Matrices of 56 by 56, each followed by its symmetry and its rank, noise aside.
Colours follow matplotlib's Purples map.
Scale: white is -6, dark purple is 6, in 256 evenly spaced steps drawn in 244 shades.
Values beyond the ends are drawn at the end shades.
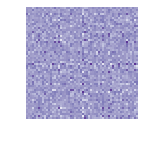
antisymmetric, rank six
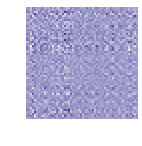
antisymmetric, rank four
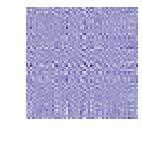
antisymmetric, rank four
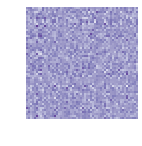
no symmetry, rank eight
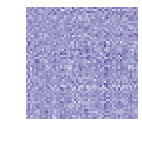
antisymmetric, rank eight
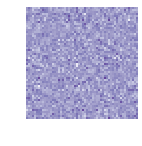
no symmetry, rank eight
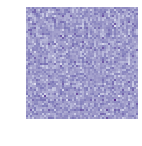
antisymmetric, rank eight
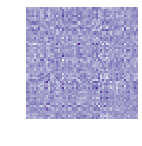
antisymmetric, rank four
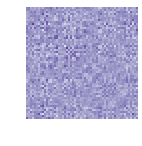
symmetric, rank six
